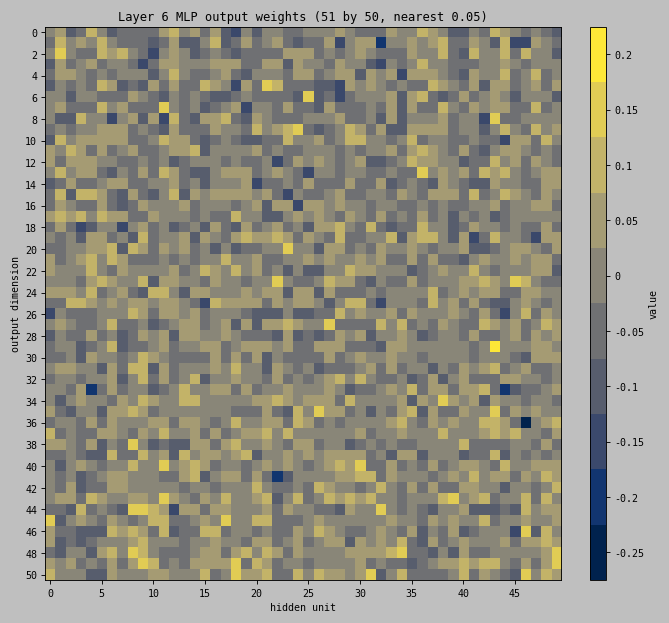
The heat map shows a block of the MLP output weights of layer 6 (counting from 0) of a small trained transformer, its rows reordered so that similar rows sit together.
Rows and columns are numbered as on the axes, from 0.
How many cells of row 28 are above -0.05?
28
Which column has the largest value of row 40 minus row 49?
11
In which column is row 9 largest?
24
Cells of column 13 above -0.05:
30
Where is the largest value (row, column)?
29, 43
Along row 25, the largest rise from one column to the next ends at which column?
16
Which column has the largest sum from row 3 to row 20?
36
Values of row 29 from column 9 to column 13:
-0.05 0 0.05 -0.05 0
